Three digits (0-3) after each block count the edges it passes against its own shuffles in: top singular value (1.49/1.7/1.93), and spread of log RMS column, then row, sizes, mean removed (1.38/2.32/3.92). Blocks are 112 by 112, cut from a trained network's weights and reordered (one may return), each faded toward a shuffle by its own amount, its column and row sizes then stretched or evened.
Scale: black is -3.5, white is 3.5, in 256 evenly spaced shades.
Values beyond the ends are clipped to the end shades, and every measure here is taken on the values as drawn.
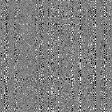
3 3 1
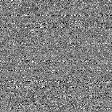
2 0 2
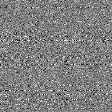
2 0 2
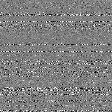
1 0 3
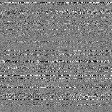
3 0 3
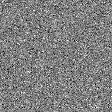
0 0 1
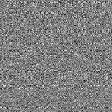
3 0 2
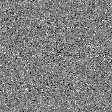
0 0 1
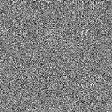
2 1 1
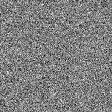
1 0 0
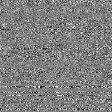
0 0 3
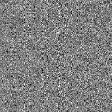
2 2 0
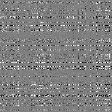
3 2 3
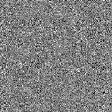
1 1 1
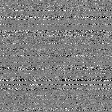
0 0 3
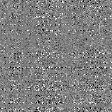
0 2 2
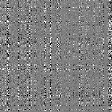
3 3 2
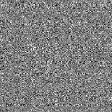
2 1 2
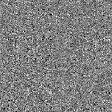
1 1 1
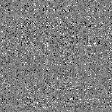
0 2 2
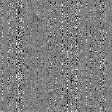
1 3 1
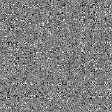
0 2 2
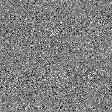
0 0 2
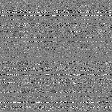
2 0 3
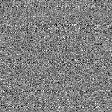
2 0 2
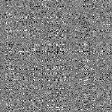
2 2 2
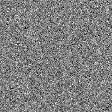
0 1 0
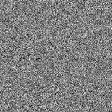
2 0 1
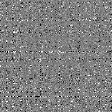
0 2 2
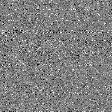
0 1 2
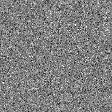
0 1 0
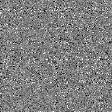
0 1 2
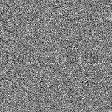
2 0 1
